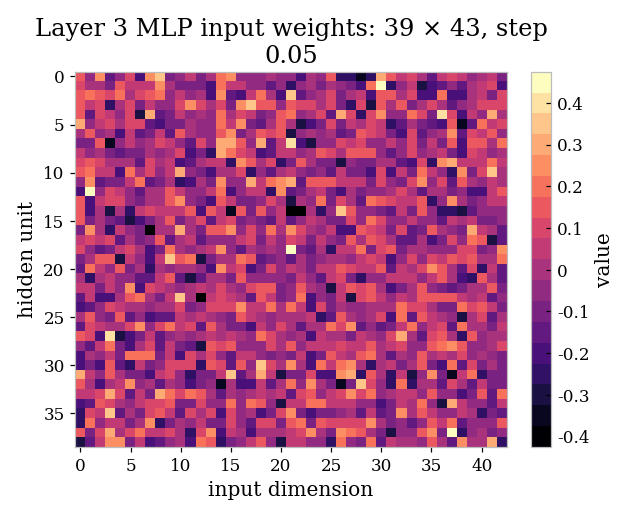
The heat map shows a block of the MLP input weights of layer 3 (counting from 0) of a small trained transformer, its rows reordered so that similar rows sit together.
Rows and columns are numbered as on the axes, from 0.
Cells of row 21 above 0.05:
5
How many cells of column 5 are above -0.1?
27
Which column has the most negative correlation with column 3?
14
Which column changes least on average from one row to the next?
30
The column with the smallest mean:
31
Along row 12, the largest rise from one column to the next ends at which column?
1
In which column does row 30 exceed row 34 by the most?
20
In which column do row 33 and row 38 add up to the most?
3
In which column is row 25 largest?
32
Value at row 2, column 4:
0.2
